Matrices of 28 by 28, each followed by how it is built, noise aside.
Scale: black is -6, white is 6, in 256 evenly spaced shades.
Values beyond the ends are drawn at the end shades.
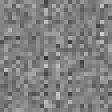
uneven columns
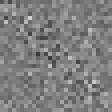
banded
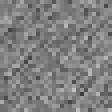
Hankel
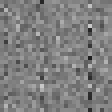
uneven columns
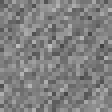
Hankel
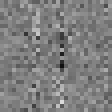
uneven columns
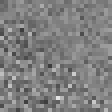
lower triangular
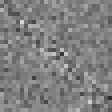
banded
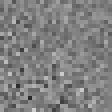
lower triangular
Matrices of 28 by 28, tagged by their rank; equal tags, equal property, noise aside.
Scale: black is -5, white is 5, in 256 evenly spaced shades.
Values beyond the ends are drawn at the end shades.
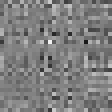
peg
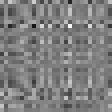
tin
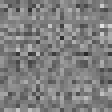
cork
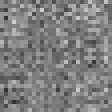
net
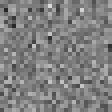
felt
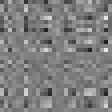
tin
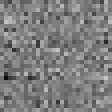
net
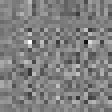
peg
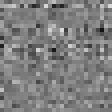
cork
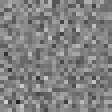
felt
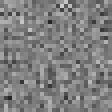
felt
